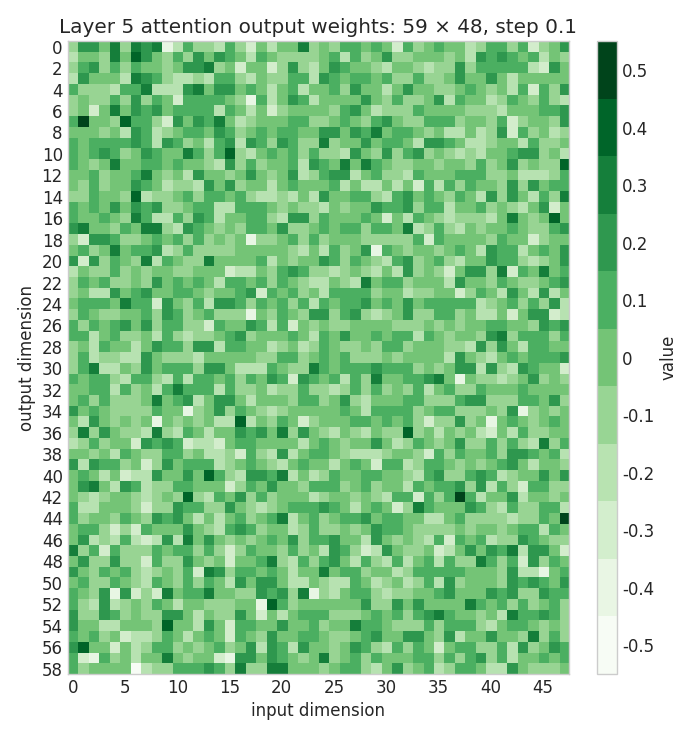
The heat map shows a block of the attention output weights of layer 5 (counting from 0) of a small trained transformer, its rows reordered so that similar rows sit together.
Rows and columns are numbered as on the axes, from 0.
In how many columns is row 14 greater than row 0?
21
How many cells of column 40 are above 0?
17
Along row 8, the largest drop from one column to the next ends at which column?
42
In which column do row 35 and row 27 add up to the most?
16
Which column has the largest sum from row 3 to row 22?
6
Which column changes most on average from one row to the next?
8
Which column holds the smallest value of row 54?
15
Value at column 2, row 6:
-0.3
